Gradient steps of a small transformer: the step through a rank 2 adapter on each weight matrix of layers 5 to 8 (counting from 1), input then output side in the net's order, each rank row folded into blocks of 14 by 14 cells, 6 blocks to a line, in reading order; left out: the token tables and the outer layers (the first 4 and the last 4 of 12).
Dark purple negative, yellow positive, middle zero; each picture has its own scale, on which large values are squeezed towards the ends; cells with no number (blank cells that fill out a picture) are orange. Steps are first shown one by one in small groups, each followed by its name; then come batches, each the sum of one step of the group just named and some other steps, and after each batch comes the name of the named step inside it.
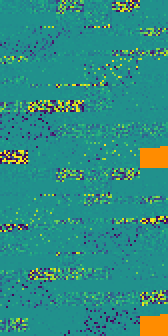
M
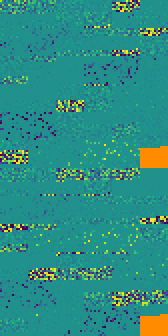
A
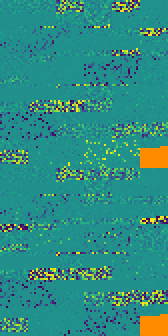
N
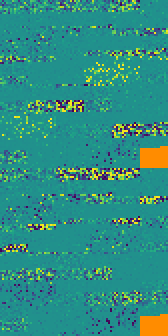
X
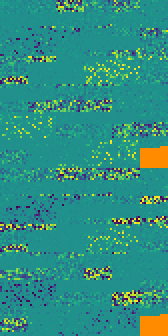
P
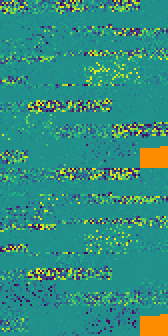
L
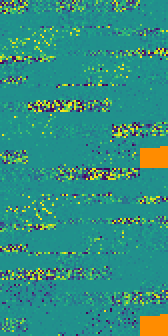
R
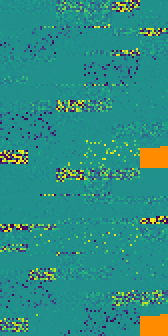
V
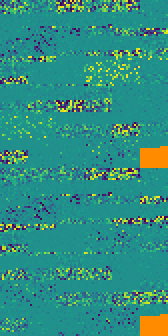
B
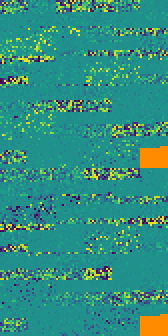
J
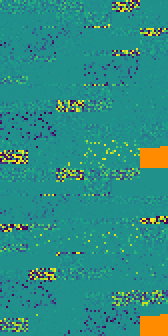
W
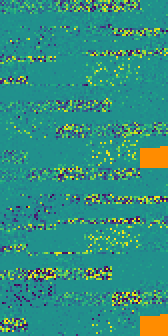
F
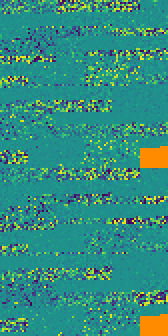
B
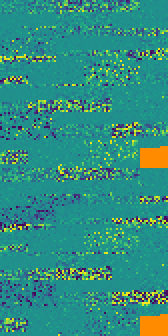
P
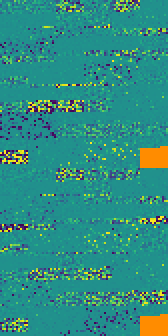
M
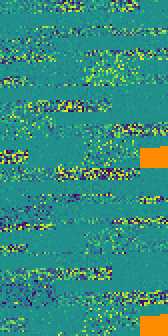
X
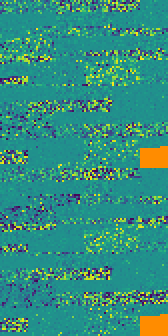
J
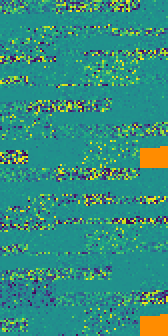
R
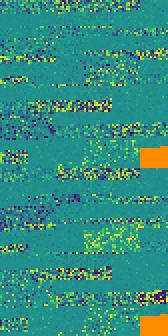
X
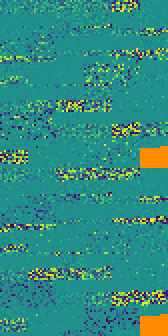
X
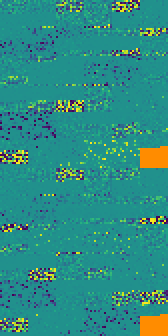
W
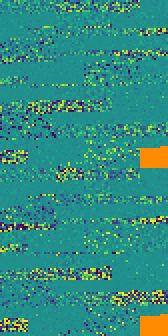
N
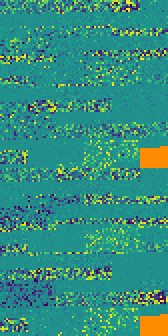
F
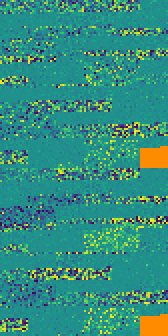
F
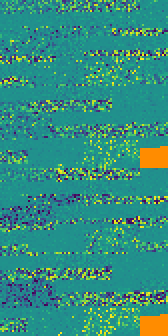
F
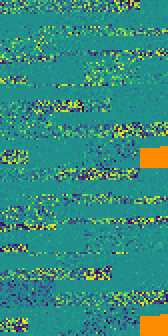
R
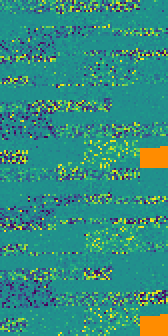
W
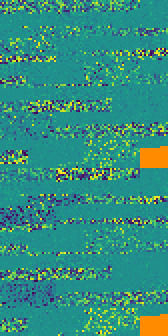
R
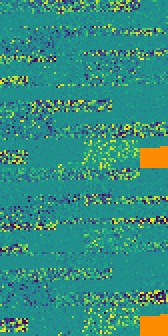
M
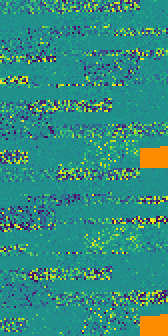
V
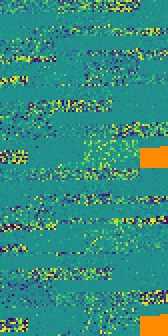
J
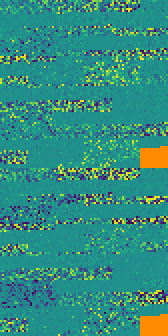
X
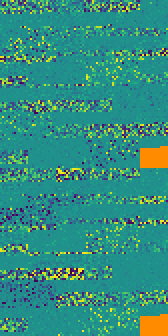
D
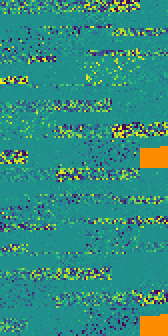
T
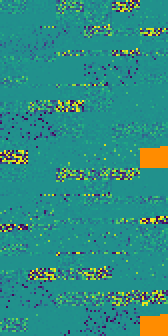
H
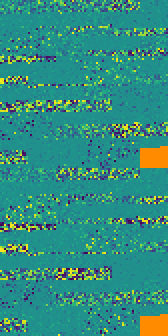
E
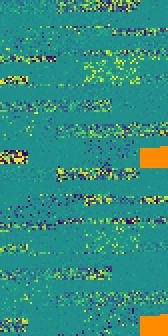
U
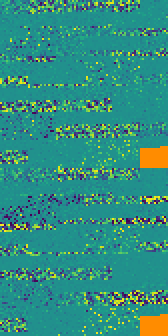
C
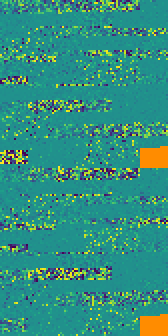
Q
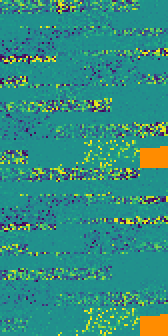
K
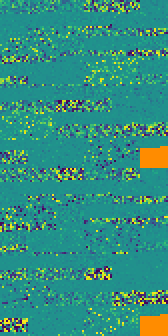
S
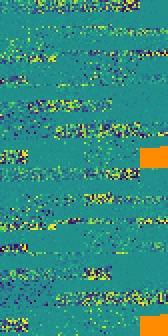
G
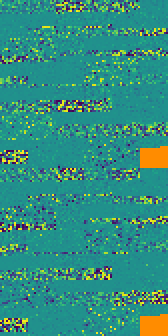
S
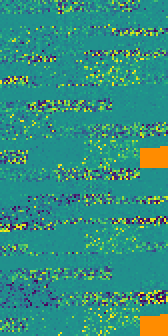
C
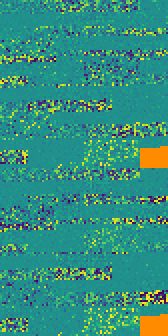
S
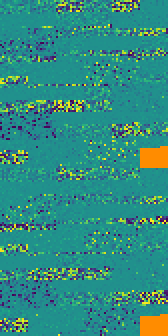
E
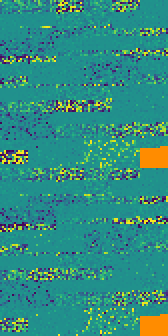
K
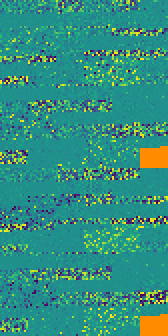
U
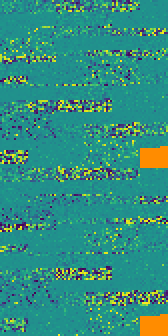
Q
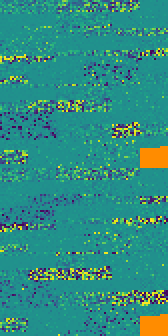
H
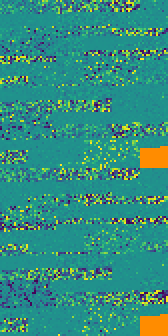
E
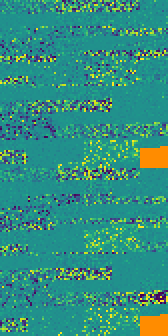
Q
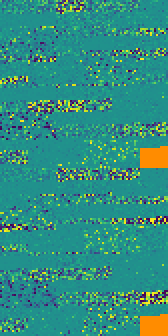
H
